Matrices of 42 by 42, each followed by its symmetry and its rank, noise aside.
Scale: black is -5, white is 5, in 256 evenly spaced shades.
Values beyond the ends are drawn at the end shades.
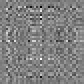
no symmetry, rank three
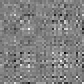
symmetric, rank two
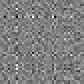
no symmetry, rank two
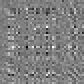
antisymmetric, rank two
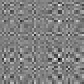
symmetric, rank two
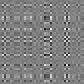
no symmetry, rank one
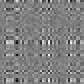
no symmetry, rank one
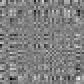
symmetric, rank three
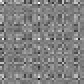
symmetric, rank two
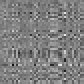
antisymmetric, rank two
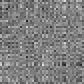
symmetric, rank two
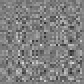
no symmetry, rank three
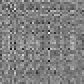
no symmetry, rank three
